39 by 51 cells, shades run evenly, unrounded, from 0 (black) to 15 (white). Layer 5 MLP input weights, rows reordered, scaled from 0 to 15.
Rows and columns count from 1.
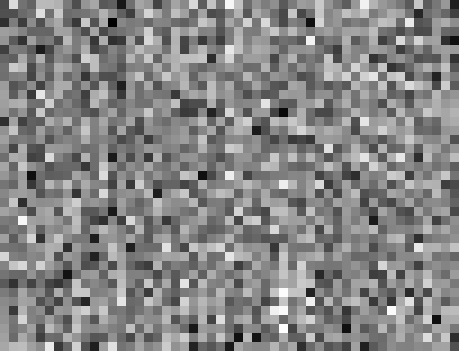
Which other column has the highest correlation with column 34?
51
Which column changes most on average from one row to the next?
35
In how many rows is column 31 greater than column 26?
16
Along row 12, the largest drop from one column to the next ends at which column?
21
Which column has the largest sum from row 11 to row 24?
12
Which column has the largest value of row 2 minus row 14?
5
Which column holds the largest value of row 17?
37
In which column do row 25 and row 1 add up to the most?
26
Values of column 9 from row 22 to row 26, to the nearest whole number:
3 12 10 11 11
